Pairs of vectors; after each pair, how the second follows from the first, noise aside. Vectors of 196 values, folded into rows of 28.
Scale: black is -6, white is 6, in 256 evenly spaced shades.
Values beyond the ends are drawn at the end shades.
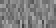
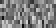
scaled up.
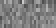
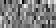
negated, scaled up.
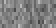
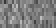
reversed, negated.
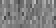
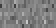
wrapped around, partly zeroed.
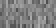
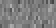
wrapped around, partly zeroed.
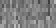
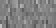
reversed, partly zeroed.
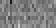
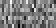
negated, scaled up.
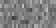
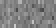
reversed, partly zeroed.
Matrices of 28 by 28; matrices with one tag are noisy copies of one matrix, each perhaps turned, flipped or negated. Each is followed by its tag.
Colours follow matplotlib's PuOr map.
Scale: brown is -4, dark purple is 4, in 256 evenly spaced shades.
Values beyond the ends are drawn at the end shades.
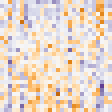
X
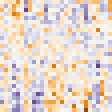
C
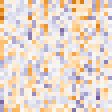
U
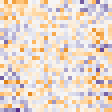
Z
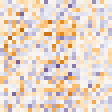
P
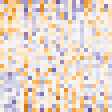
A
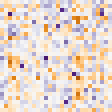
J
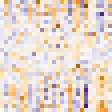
A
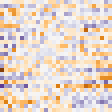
A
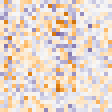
P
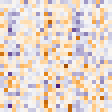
J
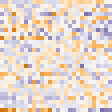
U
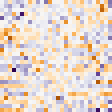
Z
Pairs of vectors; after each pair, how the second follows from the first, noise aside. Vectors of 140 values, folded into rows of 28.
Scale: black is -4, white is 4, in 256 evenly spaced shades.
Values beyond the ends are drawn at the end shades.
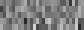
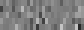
partly zeroed.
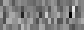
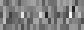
negated.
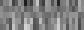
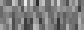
negated.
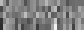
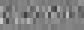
negated, partly zeroed.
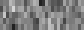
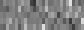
reversed, negated, partly zeroed.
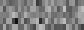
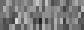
sign-scrambled.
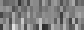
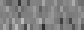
partly zeroed.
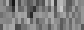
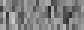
wrapped around.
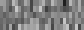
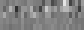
negated, partly zeroed.
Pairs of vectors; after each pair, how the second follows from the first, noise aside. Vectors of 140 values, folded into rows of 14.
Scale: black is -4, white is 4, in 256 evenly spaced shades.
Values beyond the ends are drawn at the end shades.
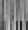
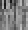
wrapped around.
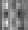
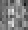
wrapped around.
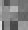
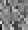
sign-scrambled.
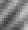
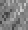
reversed, negated, partly zeroed.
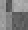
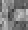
wrapped around.
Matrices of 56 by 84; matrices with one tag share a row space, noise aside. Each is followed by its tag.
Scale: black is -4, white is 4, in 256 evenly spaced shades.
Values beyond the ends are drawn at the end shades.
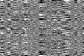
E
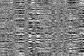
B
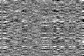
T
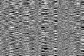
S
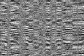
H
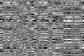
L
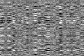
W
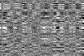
T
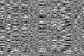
E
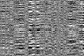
B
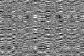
W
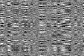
E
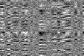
E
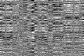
L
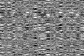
W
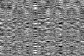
W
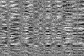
H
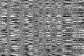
H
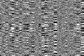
S
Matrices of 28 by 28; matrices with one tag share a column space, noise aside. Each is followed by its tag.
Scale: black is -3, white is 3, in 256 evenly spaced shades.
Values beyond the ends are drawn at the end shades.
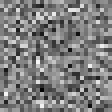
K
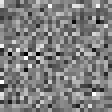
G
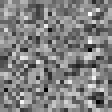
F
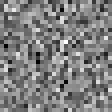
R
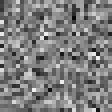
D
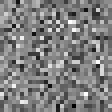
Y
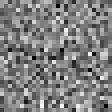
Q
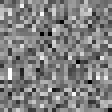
F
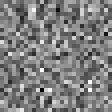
D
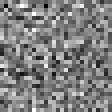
Q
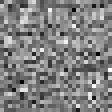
G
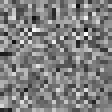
D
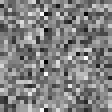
Q
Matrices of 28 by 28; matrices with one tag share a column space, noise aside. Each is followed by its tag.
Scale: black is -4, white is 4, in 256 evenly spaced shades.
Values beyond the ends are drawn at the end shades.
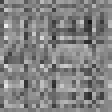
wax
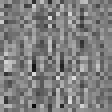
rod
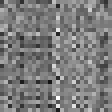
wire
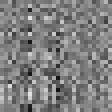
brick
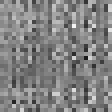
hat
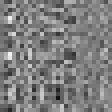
brick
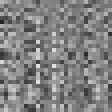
brick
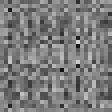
wax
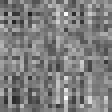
rod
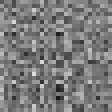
brick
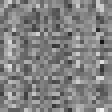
wire
